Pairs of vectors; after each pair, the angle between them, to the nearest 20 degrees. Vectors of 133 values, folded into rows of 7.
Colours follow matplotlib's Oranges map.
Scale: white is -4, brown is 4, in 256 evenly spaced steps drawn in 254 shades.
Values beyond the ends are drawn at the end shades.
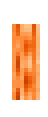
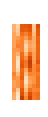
160 degrees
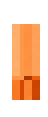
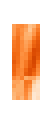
140 degrees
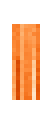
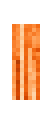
40 degrees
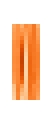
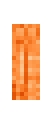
140 degrees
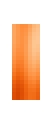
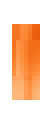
160 degrees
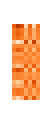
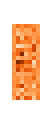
100 degrees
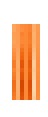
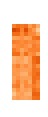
120 degrees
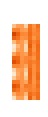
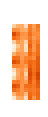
20 degrees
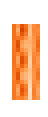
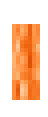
140 degrees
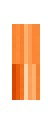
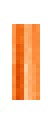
40 degrees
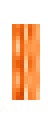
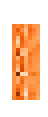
60 degrees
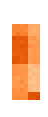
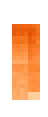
100 degrees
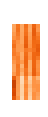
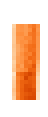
100 degrees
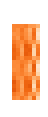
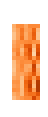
60 degrees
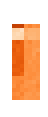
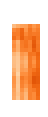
120 degrees
